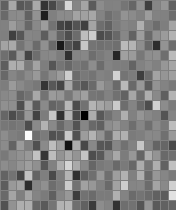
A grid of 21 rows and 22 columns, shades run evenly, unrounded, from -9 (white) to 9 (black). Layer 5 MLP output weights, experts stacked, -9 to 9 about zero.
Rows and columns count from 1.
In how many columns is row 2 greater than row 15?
9
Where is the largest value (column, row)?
11, 12
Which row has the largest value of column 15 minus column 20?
6
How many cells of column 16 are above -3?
15
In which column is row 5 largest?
8
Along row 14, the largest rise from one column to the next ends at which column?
5
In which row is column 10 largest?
18
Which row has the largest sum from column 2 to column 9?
4
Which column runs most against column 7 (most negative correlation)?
13
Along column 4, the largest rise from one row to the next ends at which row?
19
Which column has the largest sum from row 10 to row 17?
21
